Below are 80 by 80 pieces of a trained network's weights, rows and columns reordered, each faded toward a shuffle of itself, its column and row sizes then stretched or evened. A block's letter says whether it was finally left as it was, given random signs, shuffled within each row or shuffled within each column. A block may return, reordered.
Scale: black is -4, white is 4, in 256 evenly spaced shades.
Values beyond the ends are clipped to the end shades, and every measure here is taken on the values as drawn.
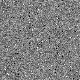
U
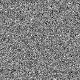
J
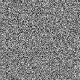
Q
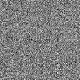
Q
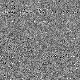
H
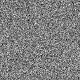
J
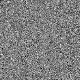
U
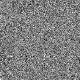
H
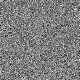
H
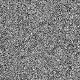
U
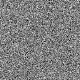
U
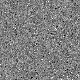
U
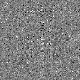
Q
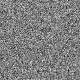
U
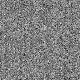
U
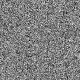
U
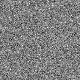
J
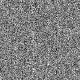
U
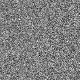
U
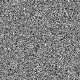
H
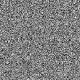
Q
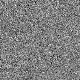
J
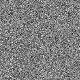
U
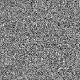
Q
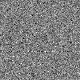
J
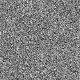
U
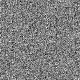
U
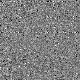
H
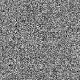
Q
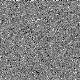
J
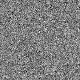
U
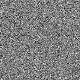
H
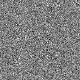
H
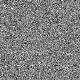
J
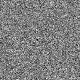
J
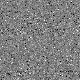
J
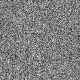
U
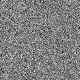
U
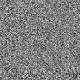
Q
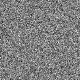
U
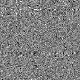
Q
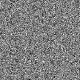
H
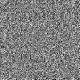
Q
